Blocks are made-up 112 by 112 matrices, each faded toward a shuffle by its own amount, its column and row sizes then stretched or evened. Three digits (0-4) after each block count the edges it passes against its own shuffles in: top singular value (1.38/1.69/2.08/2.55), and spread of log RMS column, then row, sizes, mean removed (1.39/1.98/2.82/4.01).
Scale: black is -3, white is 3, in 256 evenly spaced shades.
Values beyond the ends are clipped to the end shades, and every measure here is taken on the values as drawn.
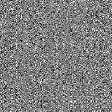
3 3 1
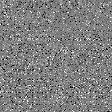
3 0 2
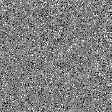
2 2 0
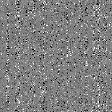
3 3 1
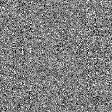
1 2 0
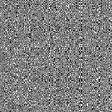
4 3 1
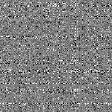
2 3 3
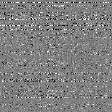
2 2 4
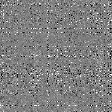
2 3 3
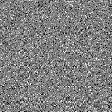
3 0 1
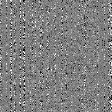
1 4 0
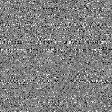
3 0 3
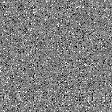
2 1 1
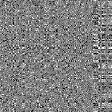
4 2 2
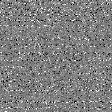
2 0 3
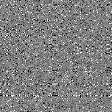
3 1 2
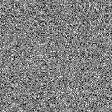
3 0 2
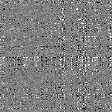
3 3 3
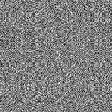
4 0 0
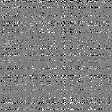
3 3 4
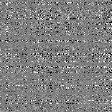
1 3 4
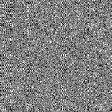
4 2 1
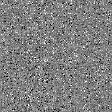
1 2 1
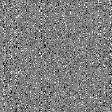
2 3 0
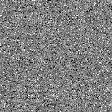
2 0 1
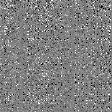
0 3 2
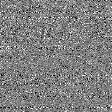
1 0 3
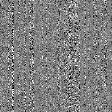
1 4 0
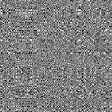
4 2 3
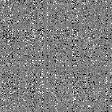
0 3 3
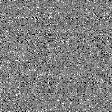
2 1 2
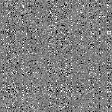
2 3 2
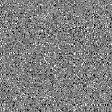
3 1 2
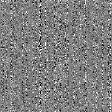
0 4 1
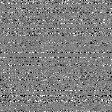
1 0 4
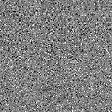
3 0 1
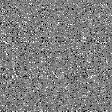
3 1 2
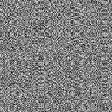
4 1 0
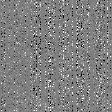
0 4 0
